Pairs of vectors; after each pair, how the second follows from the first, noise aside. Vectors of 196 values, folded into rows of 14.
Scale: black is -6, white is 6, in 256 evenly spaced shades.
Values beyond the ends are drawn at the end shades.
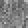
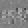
wrapped around, negated, partly zeroed.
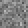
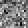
negated, scaled up.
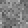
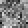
negated, scaled up.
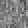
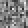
negated, scaled up.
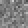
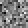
wrapped around, negated, scaled up.
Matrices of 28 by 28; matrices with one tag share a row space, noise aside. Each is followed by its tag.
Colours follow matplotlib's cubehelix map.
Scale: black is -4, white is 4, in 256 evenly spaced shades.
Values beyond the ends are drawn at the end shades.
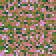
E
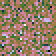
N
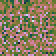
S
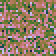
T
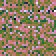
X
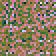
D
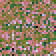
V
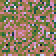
D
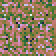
E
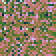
S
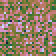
E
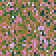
D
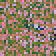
X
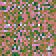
N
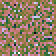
N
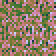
V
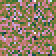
N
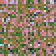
T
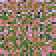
E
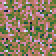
E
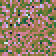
E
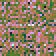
T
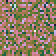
D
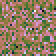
V
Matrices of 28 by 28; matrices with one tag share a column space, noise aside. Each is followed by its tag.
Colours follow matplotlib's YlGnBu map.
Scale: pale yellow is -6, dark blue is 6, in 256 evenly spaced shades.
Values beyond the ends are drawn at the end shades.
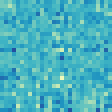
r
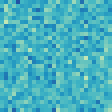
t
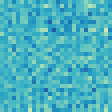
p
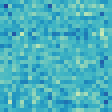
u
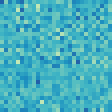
t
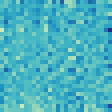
p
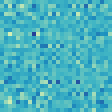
u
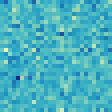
t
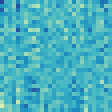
p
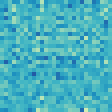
t
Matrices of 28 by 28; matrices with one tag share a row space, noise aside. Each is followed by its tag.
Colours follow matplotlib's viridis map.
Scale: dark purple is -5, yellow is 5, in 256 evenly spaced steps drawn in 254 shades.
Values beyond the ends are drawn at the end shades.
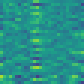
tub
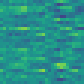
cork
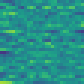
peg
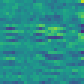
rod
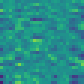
tub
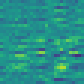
cork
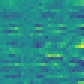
rod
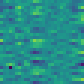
tub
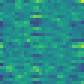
tub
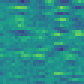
cork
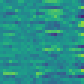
rod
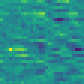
cork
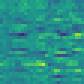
cork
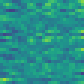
peg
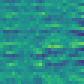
rod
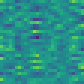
tub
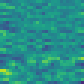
peg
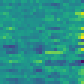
rod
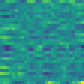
peg
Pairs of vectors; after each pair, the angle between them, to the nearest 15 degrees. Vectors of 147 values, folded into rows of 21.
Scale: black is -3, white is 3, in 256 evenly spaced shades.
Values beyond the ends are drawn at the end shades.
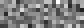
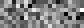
120 degrees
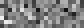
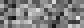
90 degrees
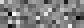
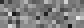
165 degrees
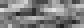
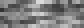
135 degrees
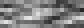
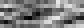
165 degrees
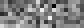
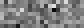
135 degrees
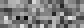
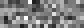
150 degrees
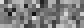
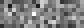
150 degrees
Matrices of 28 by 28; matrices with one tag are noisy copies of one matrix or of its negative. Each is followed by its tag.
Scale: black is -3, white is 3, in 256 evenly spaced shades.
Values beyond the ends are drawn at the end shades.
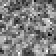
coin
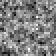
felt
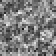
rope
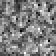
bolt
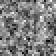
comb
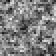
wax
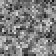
coin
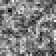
wax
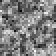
wax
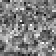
rope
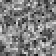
rope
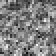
coin
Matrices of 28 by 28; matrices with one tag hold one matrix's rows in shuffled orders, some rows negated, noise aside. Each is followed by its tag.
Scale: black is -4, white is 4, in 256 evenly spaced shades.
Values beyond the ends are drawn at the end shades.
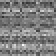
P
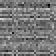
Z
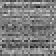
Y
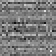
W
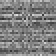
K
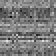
Z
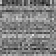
Y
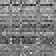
P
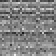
P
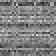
Z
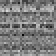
P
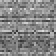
Z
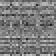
P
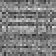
W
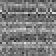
W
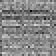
Y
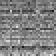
P
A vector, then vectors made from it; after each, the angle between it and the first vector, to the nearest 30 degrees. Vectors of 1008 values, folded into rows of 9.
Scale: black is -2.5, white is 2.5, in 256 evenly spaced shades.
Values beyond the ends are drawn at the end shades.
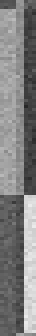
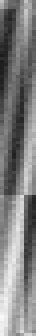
120 degrees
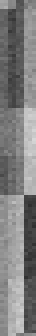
150 degrees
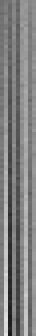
90 degrees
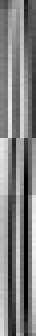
90 degrees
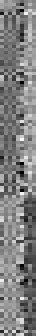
120 degrees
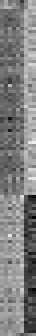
150 degrees
